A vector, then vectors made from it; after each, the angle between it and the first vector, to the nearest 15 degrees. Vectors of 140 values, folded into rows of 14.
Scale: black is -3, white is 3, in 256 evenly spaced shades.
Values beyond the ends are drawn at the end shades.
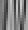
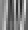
165 degrees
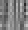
30 degrees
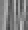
165 degrees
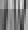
30 degrees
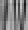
15 degrees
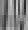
15 degrees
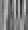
165 degrees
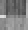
75 degrees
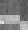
90 degrees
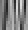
15 degrees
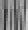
45 degrees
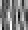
75 degrees
